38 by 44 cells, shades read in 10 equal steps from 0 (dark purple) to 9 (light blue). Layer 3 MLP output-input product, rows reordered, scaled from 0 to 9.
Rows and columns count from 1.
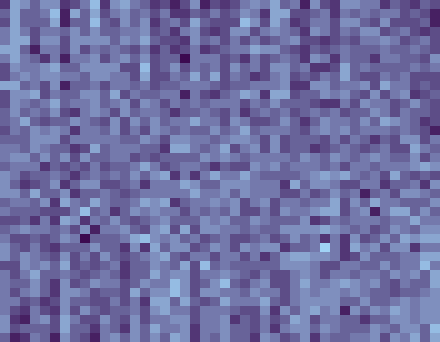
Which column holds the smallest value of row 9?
26
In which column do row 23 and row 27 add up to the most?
15
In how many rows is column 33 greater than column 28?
17
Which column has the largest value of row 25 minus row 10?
7
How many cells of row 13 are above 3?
34
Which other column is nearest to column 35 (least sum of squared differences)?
12
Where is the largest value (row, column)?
28, 33
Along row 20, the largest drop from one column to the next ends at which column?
18
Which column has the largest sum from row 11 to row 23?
10
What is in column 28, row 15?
5
